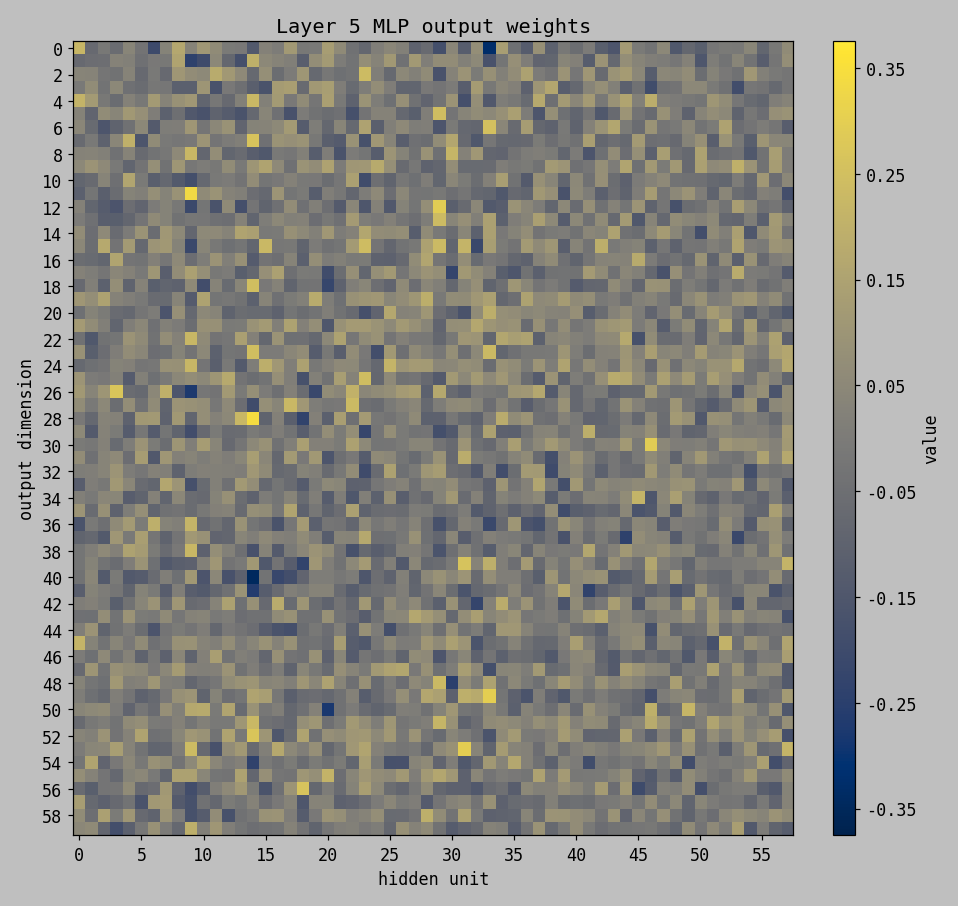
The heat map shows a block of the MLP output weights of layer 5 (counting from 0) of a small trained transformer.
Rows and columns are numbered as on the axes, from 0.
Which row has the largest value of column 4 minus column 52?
10
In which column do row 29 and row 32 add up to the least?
23
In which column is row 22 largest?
9
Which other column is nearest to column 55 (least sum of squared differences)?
40
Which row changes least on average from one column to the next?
43
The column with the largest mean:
44
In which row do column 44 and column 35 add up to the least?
37
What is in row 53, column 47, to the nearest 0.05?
0.1
